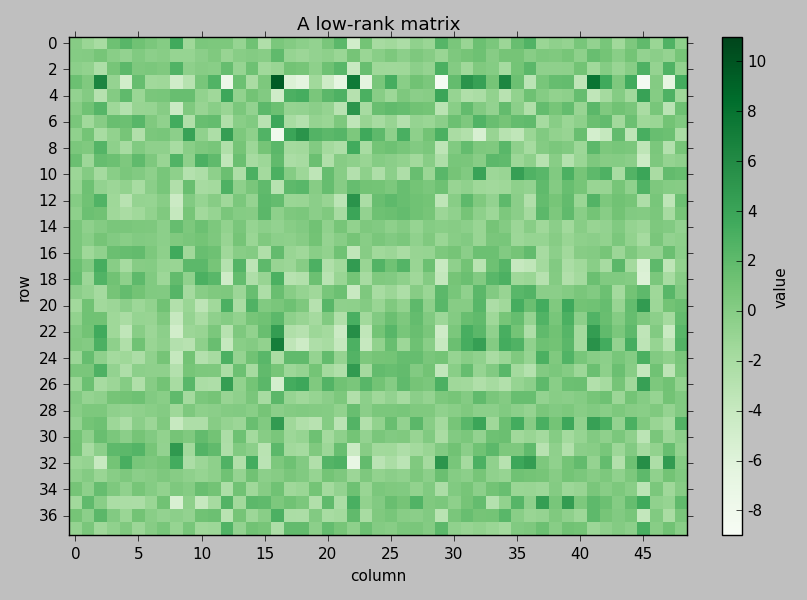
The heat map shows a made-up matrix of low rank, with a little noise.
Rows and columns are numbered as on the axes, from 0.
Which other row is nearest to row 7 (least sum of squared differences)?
26
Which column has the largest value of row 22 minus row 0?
22
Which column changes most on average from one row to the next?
45
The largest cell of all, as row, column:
3, 16
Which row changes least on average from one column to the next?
28
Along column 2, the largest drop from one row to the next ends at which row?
4
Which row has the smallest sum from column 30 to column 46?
7
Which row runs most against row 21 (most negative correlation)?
14
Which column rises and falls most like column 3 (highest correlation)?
8
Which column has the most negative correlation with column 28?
36
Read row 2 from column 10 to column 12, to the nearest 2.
0 0 2
